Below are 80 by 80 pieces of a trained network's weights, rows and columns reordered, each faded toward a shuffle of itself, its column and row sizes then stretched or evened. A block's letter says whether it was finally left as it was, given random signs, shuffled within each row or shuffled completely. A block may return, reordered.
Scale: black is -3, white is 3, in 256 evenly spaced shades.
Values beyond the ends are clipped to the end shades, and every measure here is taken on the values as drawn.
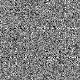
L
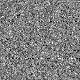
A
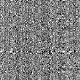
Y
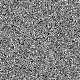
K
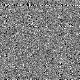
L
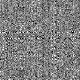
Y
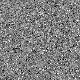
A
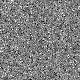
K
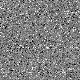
A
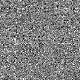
Y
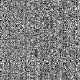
Y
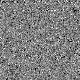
A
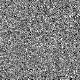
L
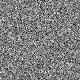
K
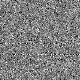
A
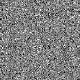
Y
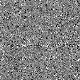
L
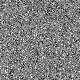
K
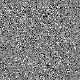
L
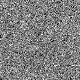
A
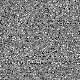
A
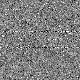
A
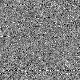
A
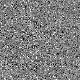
L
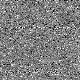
A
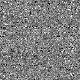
Y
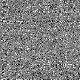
Y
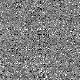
Y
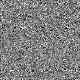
L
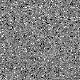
Y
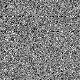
L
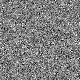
K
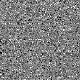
Y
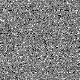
A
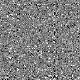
Y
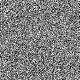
L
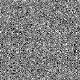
Y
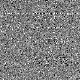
L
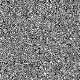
L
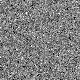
K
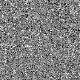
L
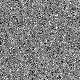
K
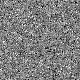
K
